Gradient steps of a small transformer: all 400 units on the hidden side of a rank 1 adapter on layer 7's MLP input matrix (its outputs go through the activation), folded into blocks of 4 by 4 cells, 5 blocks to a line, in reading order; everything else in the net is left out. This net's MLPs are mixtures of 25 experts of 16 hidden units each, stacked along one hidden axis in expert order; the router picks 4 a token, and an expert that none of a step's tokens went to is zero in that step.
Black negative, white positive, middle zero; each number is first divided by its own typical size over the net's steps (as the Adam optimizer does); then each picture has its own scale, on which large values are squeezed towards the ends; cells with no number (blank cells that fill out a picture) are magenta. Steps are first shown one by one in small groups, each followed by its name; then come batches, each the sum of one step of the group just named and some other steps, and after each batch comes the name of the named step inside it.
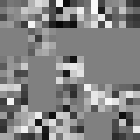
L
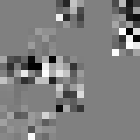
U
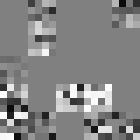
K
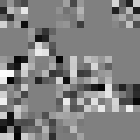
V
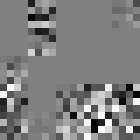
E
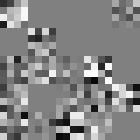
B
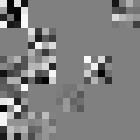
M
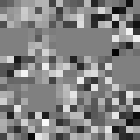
B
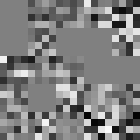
E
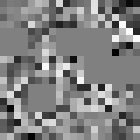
L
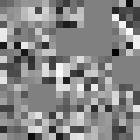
B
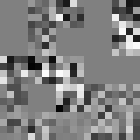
U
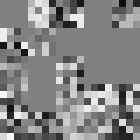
K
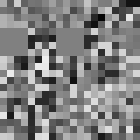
K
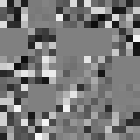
M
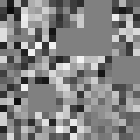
M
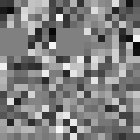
L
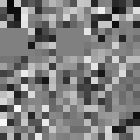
M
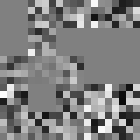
E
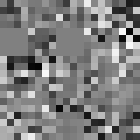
U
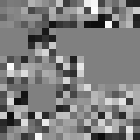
L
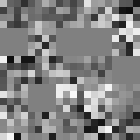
K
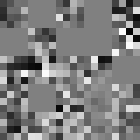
U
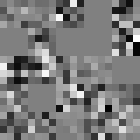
V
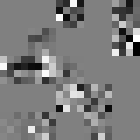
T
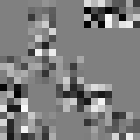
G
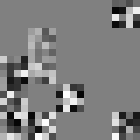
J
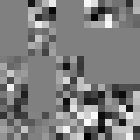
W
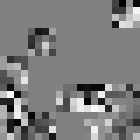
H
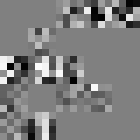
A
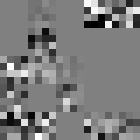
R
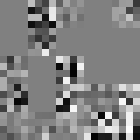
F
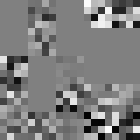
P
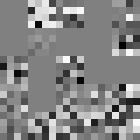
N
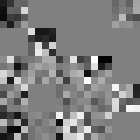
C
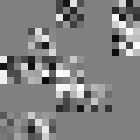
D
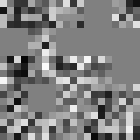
F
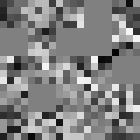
C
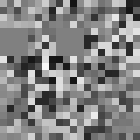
W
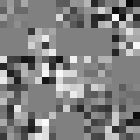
D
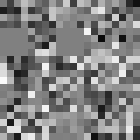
F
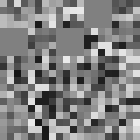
N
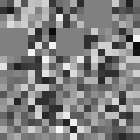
T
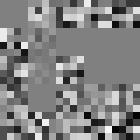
P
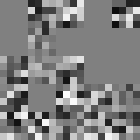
J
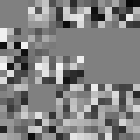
A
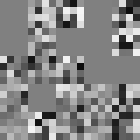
N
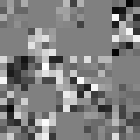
J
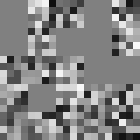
D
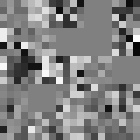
T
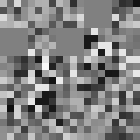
H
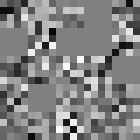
N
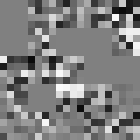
D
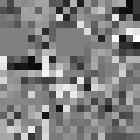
T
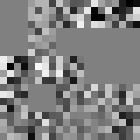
A
